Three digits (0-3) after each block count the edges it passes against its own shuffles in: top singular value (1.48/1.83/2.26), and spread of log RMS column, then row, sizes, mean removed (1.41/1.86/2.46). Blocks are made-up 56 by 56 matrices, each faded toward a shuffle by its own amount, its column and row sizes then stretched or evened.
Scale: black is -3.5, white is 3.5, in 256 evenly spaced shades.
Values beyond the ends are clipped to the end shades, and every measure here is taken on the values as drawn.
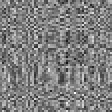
3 3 0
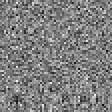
2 1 0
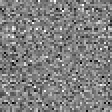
2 0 2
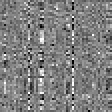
3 3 0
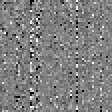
1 3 0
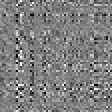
3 3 3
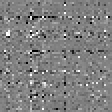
2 2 3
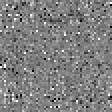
0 1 2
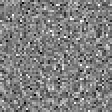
2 0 0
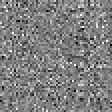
2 0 0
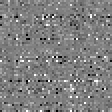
0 1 3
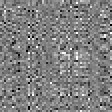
3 3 1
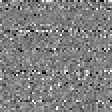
1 0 3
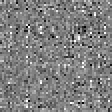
2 2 1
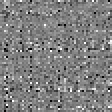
0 2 3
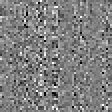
2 3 0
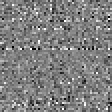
0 2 3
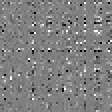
2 3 2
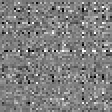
1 2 3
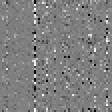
2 3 0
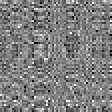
3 2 1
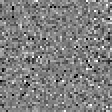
1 1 2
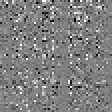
2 3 2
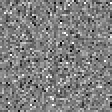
0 1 0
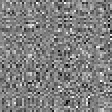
3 2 0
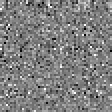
1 1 1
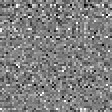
2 0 2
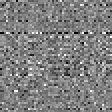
3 0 3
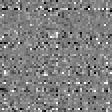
2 1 3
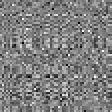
3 1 2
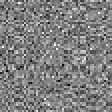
3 0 0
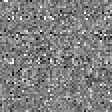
1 0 1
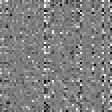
3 3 1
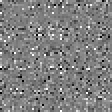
2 1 2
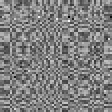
3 0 0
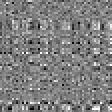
3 2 3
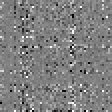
0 3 2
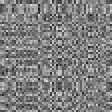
3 3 1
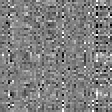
3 3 1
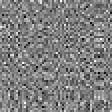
3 1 0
